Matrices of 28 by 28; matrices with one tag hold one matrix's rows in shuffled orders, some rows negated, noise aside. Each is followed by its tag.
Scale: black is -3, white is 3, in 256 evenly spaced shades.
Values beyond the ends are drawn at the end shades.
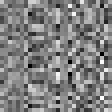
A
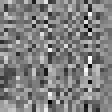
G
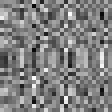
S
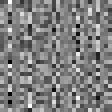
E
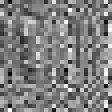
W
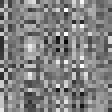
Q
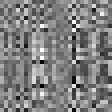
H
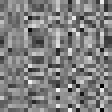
A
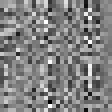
G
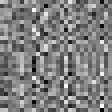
S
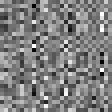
S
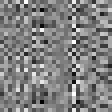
H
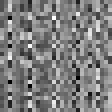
E
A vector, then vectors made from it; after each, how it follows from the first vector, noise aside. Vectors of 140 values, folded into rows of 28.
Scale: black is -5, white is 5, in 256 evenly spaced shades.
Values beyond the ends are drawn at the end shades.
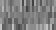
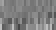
partly zeroed.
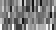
scaled up.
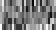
scaled up.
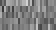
wrapped around.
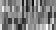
scaled up.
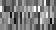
wrapped around, scaled up.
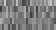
wrapped around.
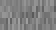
wrapped around, negated, shrunk.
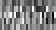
wrapped around, scaled up.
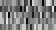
wrapped around, negated, scaled up.
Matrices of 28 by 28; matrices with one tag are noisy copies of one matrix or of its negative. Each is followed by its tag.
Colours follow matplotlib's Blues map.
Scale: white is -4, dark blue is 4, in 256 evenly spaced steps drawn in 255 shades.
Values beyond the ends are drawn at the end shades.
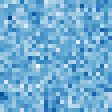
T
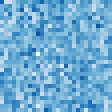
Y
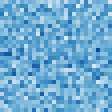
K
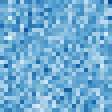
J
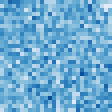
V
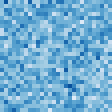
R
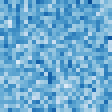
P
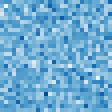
K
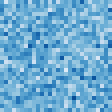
R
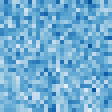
P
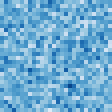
R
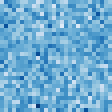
Y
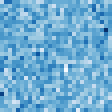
Y
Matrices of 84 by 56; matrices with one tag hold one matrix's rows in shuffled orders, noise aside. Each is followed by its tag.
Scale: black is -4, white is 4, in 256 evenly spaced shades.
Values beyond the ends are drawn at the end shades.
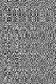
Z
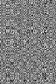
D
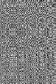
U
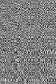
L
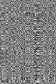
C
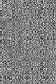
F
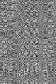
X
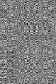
X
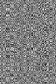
D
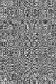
X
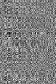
Z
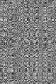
X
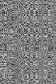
X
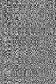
Z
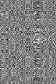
C
